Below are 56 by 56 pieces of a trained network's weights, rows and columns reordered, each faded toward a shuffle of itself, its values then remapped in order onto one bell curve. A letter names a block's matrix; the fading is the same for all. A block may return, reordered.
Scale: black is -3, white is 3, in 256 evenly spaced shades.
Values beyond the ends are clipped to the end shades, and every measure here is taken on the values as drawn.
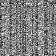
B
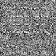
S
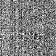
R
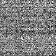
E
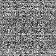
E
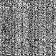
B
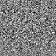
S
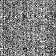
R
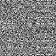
S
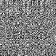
S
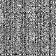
B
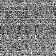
E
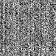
R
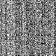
B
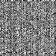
B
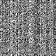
B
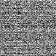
E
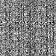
B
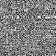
S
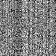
B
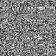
S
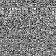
S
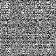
E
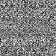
S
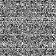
E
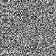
S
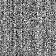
R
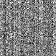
R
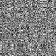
S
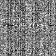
B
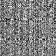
B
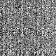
R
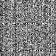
R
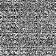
E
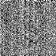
R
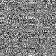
S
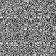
S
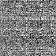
E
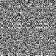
S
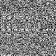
S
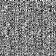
R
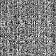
B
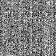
R
